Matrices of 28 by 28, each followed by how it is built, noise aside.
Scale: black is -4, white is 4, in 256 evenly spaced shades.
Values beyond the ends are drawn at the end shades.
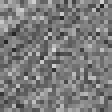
Hankel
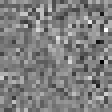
upper triangular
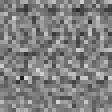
repeating columns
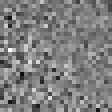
lower triangular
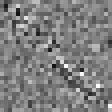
banded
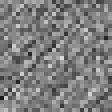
Hankel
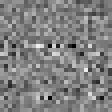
uneven rows
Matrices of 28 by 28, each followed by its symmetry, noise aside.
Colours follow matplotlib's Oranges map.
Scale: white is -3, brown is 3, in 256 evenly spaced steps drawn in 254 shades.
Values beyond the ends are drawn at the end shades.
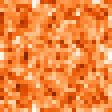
mirrored top to bottom.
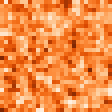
no symmetry.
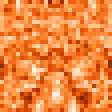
mirrored left to right.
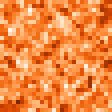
symmetric.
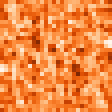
same after a half turn.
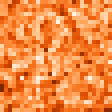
no symmetry.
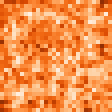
symmetric.
